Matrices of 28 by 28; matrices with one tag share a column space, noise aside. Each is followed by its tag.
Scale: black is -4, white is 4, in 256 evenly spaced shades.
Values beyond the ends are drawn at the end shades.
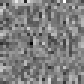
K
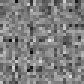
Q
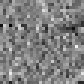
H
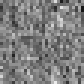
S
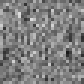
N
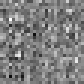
N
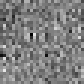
N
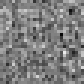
N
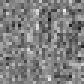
N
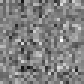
Q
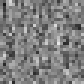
H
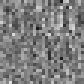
S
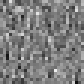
S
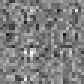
N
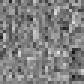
N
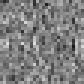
K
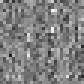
N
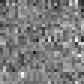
Q
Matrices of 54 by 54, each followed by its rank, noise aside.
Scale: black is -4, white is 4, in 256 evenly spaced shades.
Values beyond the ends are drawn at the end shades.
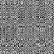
four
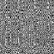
six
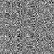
eight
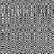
three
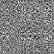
six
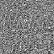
twelve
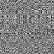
six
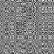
four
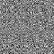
eight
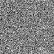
twelve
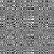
three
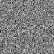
eight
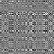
three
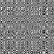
three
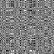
four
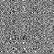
eight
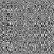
six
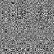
eight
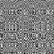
four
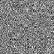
twelve
